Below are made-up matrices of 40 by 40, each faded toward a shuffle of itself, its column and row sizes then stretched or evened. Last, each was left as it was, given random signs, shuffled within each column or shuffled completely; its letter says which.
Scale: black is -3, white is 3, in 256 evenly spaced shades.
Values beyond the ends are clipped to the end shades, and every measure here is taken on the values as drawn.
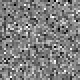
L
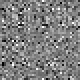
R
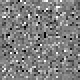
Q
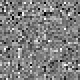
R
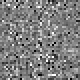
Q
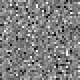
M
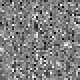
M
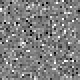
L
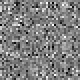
R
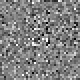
Q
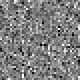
M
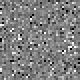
M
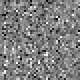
M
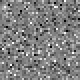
L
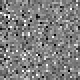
M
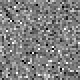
L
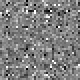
R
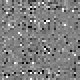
R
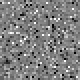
L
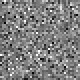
L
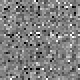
R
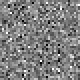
M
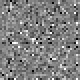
Q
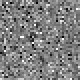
M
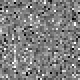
M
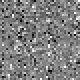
M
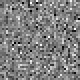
M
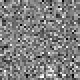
R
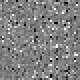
M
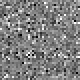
Q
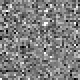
Q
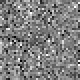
M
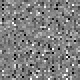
M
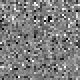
Q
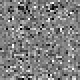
Q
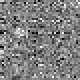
R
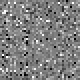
M
